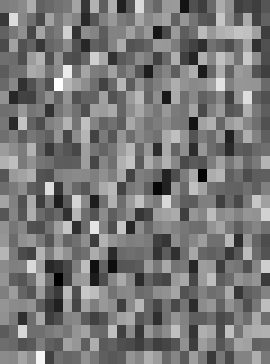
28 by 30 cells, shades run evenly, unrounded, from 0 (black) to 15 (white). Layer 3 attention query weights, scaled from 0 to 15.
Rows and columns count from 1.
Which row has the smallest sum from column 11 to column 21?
27
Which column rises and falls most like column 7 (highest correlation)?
25
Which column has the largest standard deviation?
11
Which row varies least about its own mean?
9
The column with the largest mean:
28
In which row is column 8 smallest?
17
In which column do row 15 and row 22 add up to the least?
7
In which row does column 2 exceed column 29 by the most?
2
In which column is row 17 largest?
30
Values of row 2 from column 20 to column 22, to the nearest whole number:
6 9 7
